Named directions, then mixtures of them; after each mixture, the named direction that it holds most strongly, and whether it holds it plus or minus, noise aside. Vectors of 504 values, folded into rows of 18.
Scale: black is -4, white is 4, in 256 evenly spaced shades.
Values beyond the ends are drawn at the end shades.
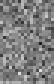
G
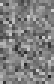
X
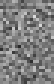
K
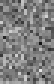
G, plus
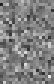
X, minus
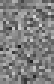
K, plus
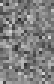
X, plus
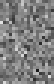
X, minus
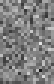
G, minus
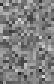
G, minus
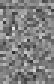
K, plus
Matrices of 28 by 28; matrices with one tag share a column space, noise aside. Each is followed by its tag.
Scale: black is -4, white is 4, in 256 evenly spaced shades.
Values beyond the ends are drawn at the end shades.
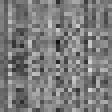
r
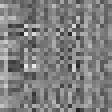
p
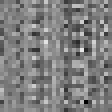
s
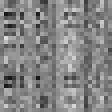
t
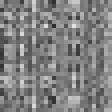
t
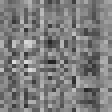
r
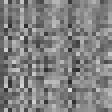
r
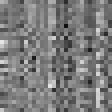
r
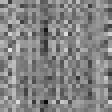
s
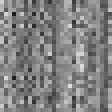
t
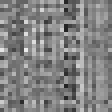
s
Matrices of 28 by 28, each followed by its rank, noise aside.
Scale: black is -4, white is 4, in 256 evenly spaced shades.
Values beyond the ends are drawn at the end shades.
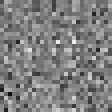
seven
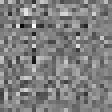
four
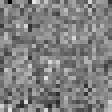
six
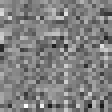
four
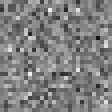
seven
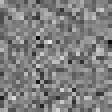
seven
